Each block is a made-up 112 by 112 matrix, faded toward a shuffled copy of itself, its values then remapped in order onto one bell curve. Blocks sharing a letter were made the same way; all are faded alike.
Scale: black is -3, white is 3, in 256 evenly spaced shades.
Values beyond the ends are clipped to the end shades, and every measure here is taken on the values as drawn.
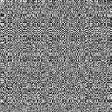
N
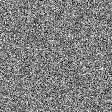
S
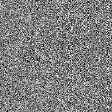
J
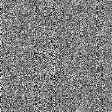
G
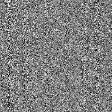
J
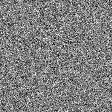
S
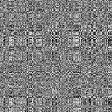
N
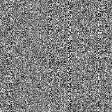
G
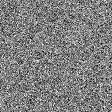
S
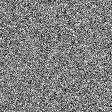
S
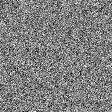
S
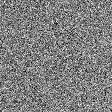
S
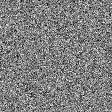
S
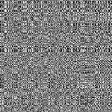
N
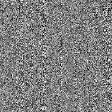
J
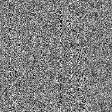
J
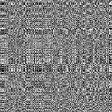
N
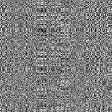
N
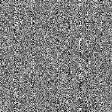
G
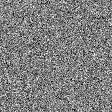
S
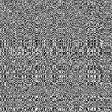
N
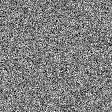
S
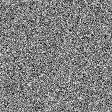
S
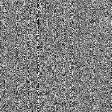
G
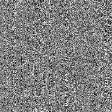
J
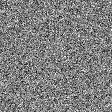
S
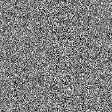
J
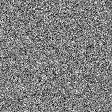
S
